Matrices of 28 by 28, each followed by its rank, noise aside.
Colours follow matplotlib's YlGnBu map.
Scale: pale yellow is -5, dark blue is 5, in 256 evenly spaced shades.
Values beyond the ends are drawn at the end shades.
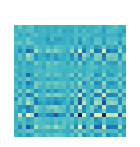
one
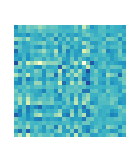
three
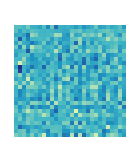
six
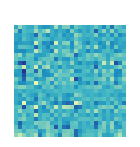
four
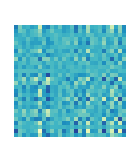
two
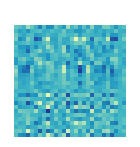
three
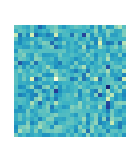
six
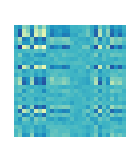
one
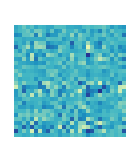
four
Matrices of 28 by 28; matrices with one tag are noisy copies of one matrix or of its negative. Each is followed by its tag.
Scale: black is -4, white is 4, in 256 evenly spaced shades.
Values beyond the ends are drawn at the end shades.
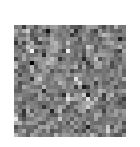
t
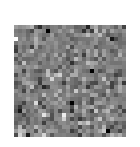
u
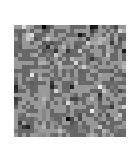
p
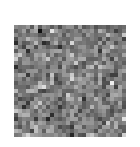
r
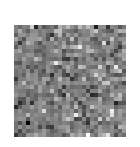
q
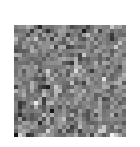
u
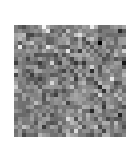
p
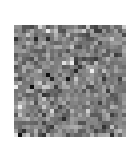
u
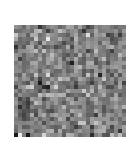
u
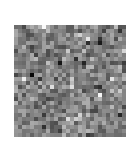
p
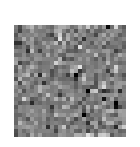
q
